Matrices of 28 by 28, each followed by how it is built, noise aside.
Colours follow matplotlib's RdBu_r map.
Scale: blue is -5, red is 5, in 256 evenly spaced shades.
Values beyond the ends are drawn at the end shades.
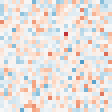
noise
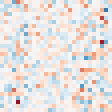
uneven columns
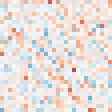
Toeplitz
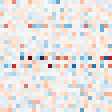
uneven rows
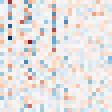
uneven columns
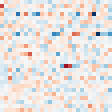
uneven rows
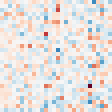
uneven columns
